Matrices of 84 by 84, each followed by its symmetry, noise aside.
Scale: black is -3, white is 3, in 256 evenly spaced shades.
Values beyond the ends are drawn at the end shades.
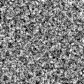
symmetric across the other diagonal.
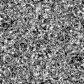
same after a half turn.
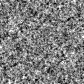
same after a half turn.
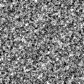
same after a half turn.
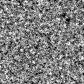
symmetric across the other diagonal.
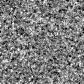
no symmetry.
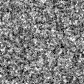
no symmetry.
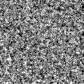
antisymmetric.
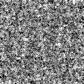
same after a half turn.
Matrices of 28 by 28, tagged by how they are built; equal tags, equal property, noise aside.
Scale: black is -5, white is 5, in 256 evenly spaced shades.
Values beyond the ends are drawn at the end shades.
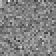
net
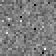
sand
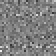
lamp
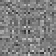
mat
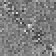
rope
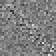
rope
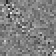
rope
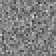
net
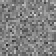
net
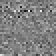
lamp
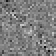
rope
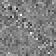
rope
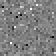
sand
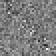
rope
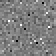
sand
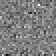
lamp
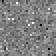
sand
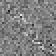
rope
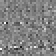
lamp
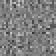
mat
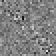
rope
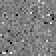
sand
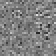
mat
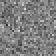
net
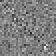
rope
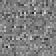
lamp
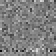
lamp
